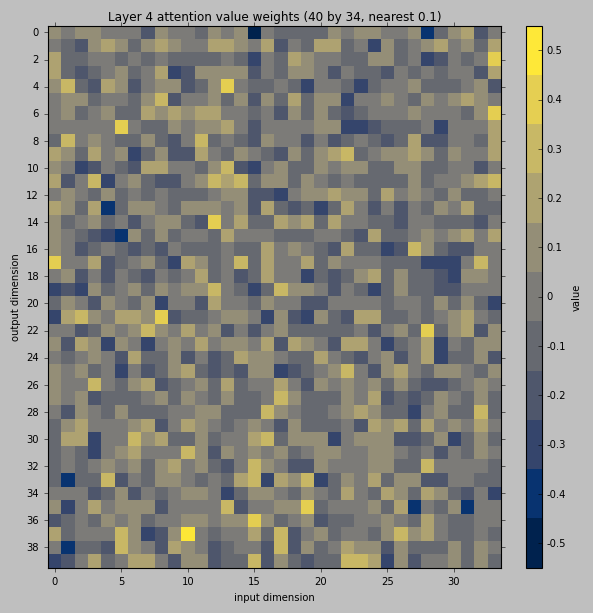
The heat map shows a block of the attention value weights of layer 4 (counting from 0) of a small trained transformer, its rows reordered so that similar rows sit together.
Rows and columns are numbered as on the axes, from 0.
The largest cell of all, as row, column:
37, 10
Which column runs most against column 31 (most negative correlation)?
19
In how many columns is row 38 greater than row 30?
12
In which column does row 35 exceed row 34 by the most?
13
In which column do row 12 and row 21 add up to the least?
16
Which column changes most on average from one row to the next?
3
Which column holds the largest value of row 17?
0
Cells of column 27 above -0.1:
21
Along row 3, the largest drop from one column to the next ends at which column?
9
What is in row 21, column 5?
0.2
